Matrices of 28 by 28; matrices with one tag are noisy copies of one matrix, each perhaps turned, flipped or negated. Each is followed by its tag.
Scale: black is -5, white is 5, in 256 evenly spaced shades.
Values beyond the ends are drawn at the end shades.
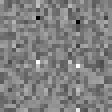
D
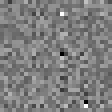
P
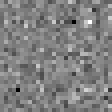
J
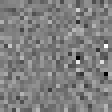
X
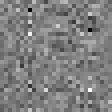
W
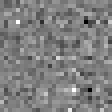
J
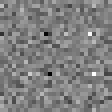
D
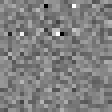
X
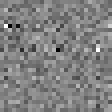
P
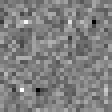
J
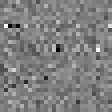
P
